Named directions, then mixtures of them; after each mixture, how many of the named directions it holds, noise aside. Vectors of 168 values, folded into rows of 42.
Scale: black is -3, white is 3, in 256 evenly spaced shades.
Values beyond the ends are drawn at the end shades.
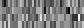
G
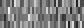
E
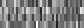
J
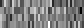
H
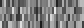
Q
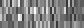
three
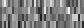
one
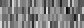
three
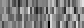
four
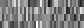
three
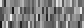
two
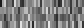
three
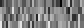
three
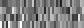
two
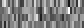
two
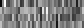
four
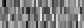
two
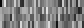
four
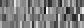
three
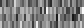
four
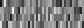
two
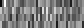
three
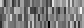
one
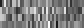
two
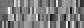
two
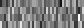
three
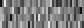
two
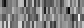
one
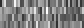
three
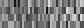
four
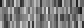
three
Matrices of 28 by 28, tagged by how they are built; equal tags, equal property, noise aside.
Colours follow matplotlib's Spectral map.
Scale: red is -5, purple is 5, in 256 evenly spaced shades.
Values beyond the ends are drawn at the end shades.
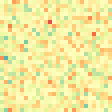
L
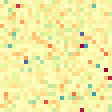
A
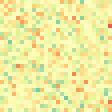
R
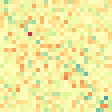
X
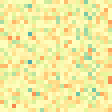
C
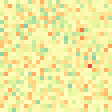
L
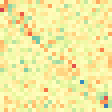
X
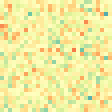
C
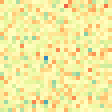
C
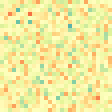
L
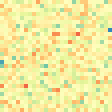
L
